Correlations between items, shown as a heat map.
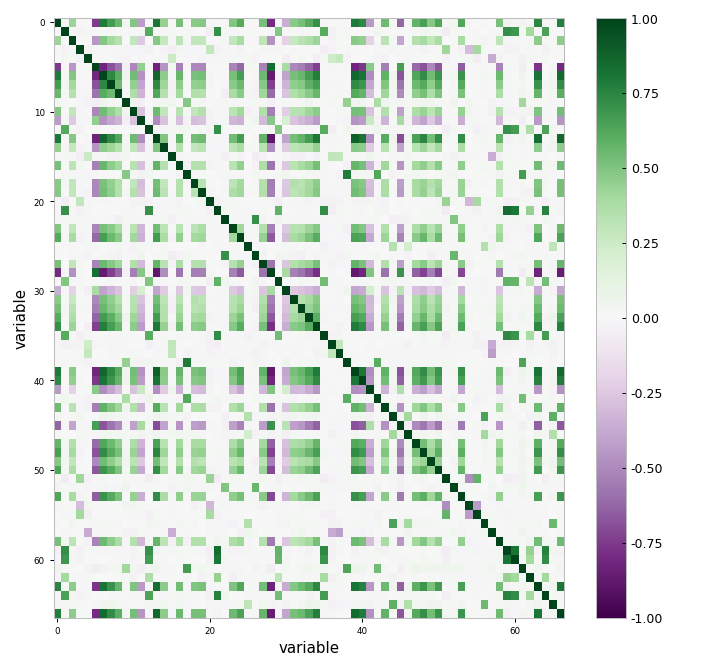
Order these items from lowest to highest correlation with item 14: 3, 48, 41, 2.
41, 3, 2, 48
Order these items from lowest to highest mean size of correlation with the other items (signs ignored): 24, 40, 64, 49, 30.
64, 30, 49, 24, 40
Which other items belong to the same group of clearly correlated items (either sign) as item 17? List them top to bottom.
9, 38, 42, 61
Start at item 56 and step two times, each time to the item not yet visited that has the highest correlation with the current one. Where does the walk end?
65
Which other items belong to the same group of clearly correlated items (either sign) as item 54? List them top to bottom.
3, 20, 51, 55
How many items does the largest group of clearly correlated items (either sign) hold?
35
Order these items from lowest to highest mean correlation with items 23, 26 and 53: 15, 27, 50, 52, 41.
41, 15, 52, 27, 50
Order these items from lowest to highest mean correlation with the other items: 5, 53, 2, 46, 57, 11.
5, 11, 57, 46, 2, 53
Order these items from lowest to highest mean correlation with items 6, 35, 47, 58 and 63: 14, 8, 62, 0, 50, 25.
25, 62, 14, 8, 50, 0
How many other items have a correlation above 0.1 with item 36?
3
